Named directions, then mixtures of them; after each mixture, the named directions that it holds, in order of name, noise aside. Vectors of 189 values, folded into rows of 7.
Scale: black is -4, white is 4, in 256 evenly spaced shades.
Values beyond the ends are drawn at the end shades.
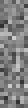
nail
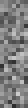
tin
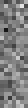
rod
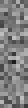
nail, tin.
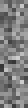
rod, tin.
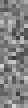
tin.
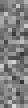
tin.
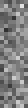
rod, tin.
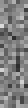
nail.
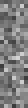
rod, tin.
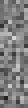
nail.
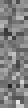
nail, rod.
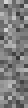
rod.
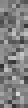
tin.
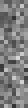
rod, tin.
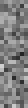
rod, tin.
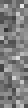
rod, tin.
